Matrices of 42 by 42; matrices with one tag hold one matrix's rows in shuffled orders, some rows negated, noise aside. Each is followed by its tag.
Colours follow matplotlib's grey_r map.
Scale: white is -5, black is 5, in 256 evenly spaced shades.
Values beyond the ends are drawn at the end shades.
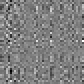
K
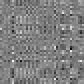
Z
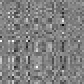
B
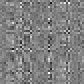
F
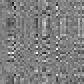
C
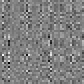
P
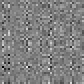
P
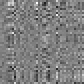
C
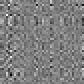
K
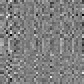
K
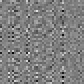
B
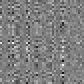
B
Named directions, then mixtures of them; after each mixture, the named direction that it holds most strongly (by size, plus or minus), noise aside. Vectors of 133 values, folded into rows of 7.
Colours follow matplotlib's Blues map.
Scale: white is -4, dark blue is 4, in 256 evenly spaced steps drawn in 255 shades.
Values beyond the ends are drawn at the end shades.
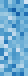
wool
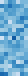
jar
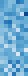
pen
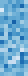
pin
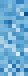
pen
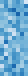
wool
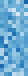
wool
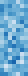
pin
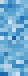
jar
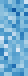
wool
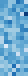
pen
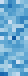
jar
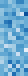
pen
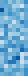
pin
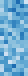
wool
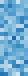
jar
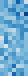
wool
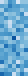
pen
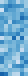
jar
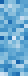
jar
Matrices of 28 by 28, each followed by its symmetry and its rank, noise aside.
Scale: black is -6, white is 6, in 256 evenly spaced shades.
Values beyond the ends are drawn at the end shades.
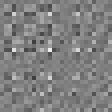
symmetric, rank two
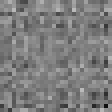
no symmetry, rank three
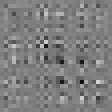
symmetric, rank two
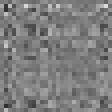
no symmetry, rank three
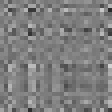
no symmetry, rank two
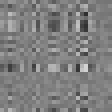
no symmetry, rank one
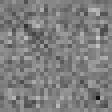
symmetric, rank three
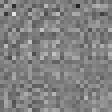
symmetric, rank three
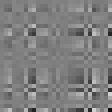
symmetric, rank one
